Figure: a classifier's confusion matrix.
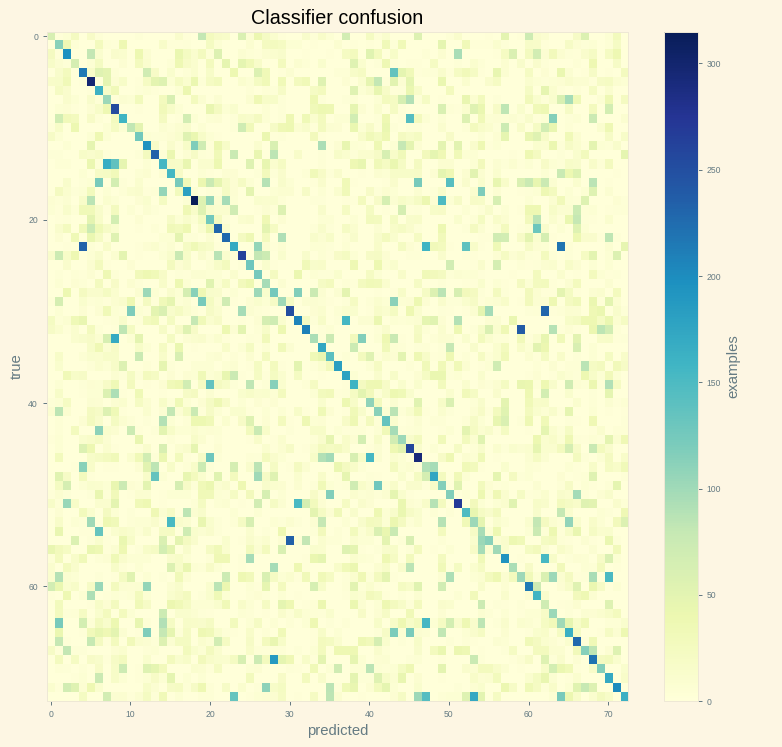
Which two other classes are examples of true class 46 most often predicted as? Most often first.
40, 20
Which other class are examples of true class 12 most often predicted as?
18
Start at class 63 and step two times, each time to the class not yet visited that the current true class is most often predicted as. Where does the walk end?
7
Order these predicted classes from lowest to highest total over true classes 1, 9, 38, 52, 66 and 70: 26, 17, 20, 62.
26, 62, 20, 17
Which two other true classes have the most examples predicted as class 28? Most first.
68, 38
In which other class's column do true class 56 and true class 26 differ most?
54
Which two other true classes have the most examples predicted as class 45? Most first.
9, 65
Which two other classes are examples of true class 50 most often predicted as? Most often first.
35, 66
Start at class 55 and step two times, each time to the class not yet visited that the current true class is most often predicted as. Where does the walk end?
62
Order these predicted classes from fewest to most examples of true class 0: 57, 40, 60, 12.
12, 40, 57, 60
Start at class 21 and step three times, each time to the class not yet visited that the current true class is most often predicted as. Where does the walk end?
41
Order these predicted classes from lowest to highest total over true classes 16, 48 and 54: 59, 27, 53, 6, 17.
53, 59, 27, 17, 6
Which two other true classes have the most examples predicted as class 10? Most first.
30, 43
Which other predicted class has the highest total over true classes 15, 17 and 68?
28
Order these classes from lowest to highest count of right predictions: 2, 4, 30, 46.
2, 4, 30, 46
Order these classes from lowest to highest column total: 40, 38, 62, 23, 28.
23, 40, 28, 38, 62
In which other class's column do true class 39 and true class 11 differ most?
8
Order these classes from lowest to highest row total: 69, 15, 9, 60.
15, 69, 9, 60
